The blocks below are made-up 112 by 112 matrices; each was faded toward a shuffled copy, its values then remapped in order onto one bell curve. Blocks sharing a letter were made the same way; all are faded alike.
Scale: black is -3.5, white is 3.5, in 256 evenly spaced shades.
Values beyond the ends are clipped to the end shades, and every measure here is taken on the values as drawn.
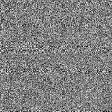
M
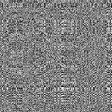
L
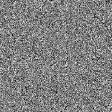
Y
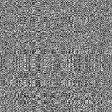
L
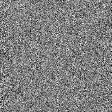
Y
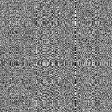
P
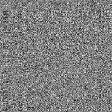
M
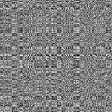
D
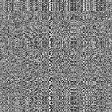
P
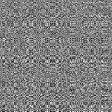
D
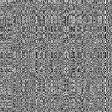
P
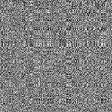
L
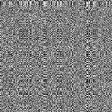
P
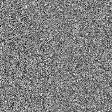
Y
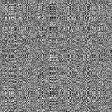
P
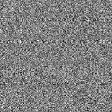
M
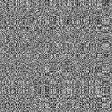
L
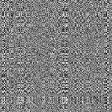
P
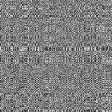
D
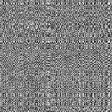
D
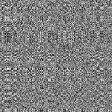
L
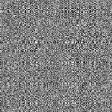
L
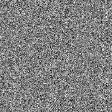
Y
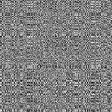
D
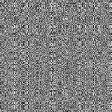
P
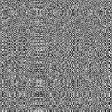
P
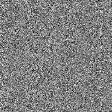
Y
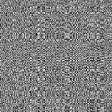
D
